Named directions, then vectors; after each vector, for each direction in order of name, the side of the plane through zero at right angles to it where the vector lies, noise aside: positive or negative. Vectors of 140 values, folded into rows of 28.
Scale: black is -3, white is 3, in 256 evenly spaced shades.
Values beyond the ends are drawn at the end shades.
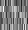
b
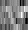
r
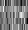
positive, positive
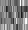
positive, negative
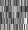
positive, negative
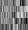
negative, positive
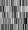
negative, positive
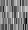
negative, positive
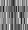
negative, negative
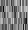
negative, positive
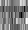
negative, negative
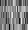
positive, positive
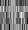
positive, positive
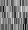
negative, positive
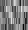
negative, positive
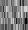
negative, positive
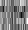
negative, negative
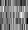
positive, positive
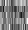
negative, negative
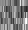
positive, negative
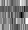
negative, negative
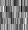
positive, negative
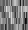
negative, positive
